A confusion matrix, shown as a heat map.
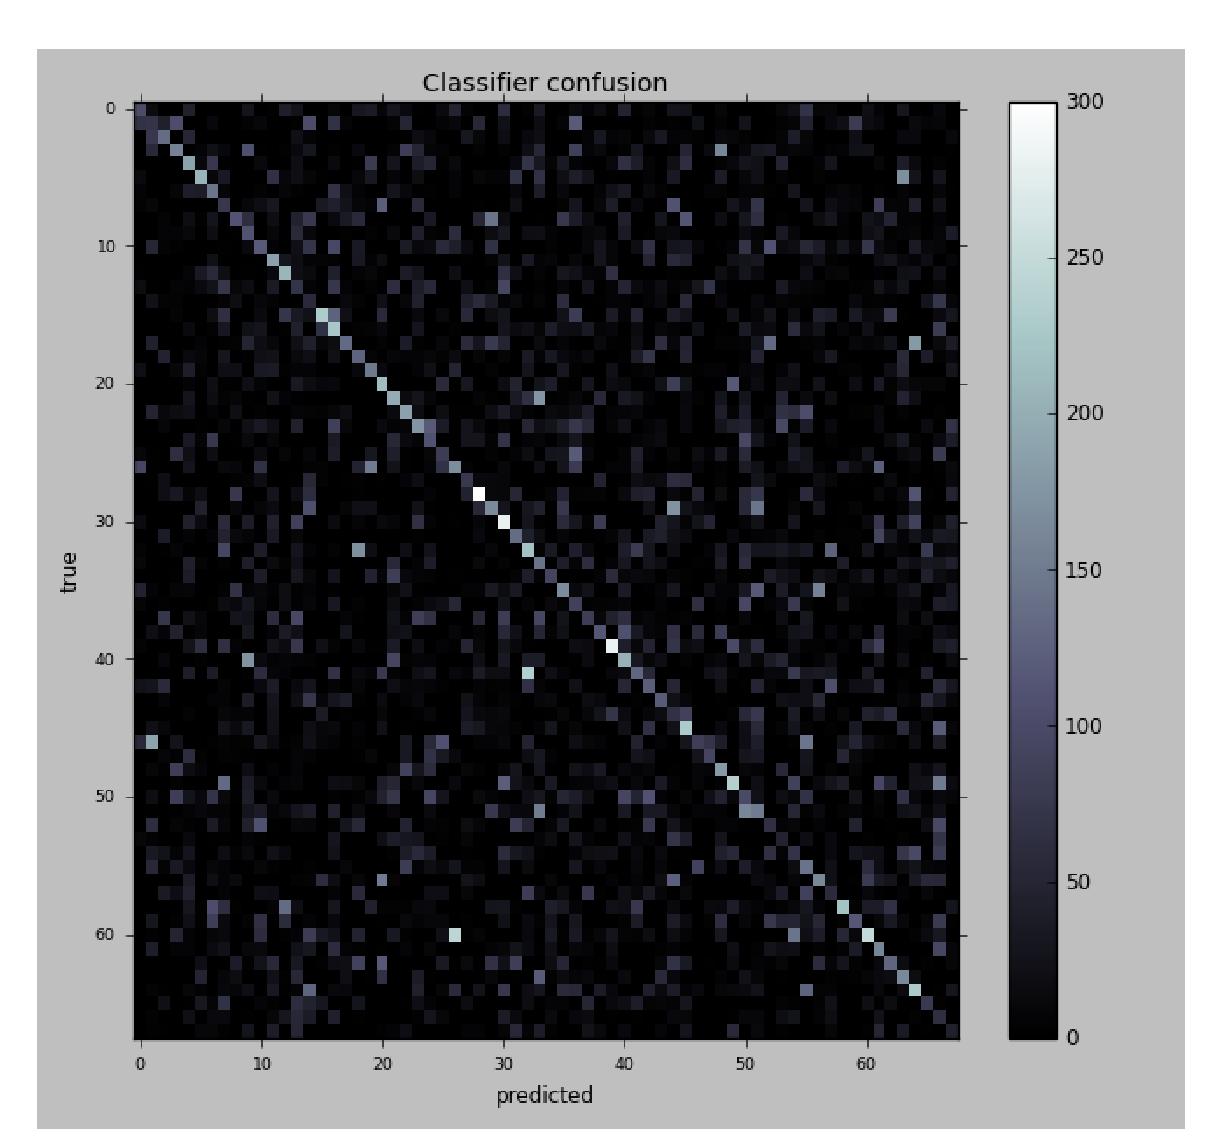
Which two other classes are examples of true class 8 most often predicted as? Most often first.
29, 45
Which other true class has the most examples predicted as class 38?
30
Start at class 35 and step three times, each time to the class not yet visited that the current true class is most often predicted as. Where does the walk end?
49
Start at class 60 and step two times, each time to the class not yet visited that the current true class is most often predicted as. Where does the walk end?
19
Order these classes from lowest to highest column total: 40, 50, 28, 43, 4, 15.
15, 43, 28, 4, 40, 50
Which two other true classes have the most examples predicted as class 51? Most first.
29, 35
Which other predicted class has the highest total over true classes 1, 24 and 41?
32
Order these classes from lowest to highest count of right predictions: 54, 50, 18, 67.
67, 54, 50, 18
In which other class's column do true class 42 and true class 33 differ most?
57
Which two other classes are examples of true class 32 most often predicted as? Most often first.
18, 57
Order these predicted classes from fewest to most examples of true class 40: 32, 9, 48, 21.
48, 32, 21, 9
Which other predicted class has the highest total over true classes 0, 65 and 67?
13
